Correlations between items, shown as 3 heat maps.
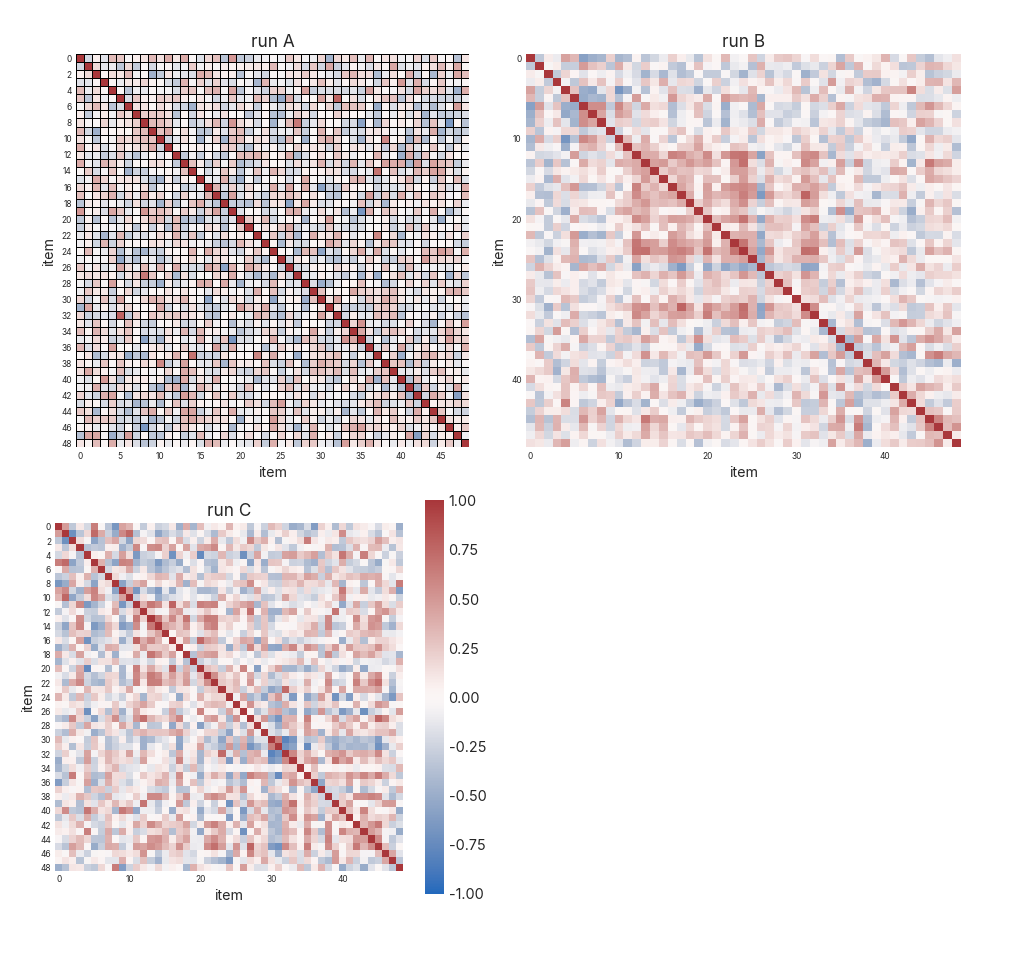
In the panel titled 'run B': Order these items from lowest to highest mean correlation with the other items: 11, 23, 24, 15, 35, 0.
0, 11, 35, 15, 23, 24
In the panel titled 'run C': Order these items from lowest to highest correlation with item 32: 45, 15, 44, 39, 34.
15, 34, 44, 39, 45
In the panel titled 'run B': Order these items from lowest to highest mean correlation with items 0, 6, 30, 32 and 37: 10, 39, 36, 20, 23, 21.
36, 10, 39, 21, 23, 20
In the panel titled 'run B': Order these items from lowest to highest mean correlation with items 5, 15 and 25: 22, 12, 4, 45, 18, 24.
45, 4, 18, 22, 12, 24
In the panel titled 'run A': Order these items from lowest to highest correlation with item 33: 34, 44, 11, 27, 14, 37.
44, 27, 14, 37, 11, 34
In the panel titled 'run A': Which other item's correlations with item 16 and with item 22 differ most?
37
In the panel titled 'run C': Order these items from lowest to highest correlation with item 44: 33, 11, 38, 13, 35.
33, 11, 35, 13, 38
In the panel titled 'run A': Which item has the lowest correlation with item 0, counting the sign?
31
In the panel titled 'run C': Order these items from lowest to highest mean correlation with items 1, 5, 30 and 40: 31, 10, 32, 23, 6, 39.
39, 32, 23, 31, 6, 10
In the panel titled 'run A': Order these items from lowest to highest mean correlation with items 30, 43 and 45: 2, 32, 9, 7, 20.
7, 20, 9, 32, 2
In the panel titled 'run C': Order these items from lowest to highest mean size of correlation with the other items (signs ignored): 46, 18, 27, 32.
46, 18, 32, 27
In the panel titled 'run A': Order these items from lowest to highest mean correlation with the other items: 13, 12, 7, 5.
7, 12, 5, 13
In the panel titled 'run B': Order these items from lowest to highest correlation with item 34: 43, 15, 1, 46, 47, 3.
43, 47, 1, 15, 46, 3
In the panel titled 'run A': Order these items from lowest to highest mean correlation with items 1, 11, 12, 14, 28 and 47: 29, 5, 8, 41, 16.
8, 5, 16, 29, 41
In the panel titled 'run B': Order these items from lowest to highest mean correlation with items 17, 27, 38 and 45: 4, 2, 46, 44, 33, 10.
2, 4, 44, 33, 46, 10
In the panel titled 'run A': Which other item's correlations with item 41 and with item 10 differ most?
38
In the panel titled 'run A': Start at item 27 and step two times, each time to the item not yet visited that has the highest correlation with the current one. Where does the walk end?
19
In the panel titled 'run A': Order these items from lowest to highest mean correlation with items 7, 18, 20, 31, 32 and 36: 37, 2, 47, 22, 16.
16, 2, 47, 37, 22
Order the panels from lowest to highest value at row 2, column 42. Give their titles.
run A, run B, run C
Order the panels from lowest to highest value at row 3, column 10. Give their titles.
run C, run A, run B
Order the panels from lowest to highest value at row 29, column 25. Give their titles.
run A, run C, run B
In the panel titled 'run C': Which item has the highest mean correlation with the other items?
45
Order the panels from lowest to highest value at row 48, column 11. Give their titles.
run B, run A, run C
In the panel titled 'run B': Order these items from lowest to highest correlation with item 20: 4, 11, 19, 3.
4, 3, 11, 19
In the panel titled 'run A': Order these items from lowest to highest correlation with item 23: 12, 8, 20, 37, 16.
16, 8, 37, 12, 20
